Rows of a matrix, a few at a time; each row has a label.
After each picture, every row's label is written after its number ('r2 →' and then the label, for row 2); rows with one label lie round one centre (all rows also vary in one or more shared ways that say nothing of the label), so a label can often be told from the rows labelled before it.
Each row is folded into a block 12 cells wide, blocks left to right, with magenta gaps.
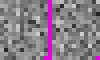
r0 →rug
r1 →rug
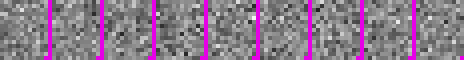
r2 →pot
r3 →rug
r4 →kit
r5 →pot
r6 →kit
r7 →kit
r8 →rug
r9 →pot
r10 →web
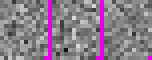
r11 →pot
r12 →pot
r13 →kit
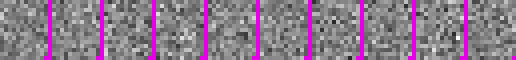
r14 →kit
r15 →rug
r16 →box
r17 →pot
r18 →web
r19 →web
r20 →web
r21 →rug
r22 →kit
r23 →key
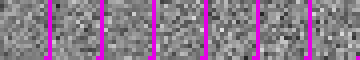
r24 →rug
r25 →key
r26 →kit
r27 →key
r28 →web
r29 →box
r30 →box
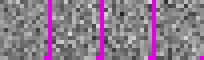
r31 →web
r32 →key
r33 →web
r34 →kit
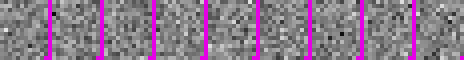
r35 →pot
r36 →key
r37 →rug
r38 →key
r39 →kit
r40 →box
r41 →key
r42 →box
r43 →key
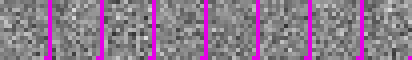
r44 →web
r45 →pot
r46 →pot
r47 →kit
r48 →box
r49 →box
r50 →kit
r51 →pot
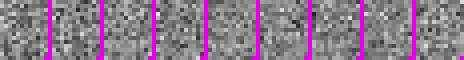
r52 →web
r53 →web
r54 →box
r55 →web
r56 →box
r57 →key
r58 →key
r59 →pot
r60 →rug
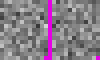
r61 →key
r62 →key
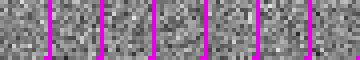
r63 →kit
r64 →rug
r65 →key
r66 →box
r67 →web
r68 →kit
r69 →key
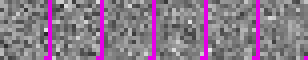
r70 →rug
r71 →rug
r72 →kit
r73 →box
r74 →rug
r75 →pot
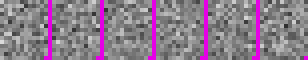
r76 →key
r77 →key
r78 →web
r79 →pot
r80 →key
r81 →box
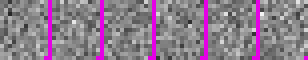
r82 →box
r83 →key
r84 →rug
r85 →kit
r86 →rug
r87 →rug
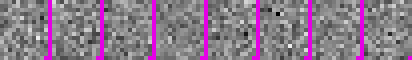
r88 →key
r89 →key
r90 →web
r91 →box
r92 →rug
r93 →web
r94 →pot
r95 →box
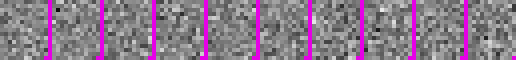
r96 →box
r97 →pot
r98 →rug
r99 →box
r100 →box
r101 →key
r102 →kit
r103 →key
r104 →rug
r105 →kit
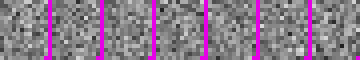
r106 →web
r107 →box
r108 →box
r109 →pot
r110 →web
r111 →web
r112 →rug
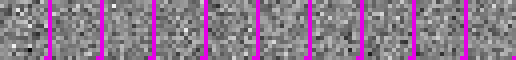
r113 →web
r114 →pot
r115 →pot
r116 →pot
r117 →box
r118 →rug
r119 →key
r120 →rug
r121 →web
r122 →pot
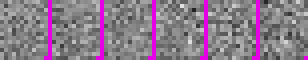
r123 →key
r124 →pot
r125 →kit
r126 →pot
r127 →pot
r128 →box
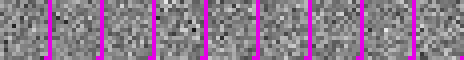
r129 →box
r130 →key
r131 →pot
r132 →kit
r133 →box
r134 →pot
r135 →rug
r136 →box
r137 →rug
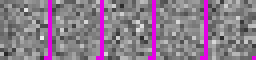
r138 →pot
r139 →rug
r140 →pot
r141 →key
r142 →key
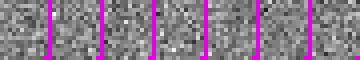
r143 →web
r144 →rug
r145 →kit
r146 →kit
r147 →rug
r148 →pot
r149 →box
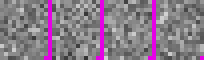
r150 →box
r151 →box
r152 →rug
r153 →pot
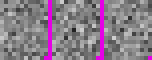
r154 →pot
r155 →kit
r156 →kit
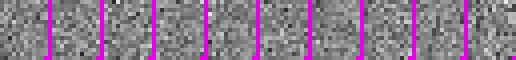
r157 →kit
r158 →rug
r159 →box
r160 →web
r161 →kit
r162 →web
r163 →key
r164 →web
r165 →rug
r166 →kit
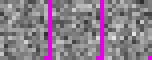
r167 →box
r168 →key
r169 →web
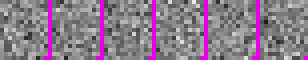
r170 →web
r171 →box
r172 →box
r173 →box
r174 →box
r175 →box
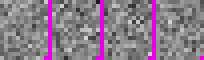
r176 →web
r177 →box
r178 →rug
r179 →kit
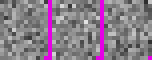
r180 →web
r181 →pot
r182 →key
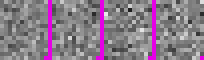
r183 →pot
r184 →key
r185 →web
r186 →key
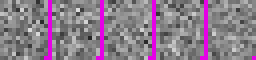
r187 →pot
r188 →pot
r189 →web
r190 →box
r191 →key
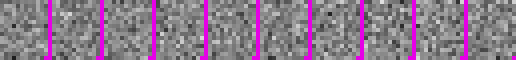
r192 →box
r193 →rug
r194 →rug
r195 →web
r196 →key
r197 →pot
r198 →key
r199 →box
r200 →key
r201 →pot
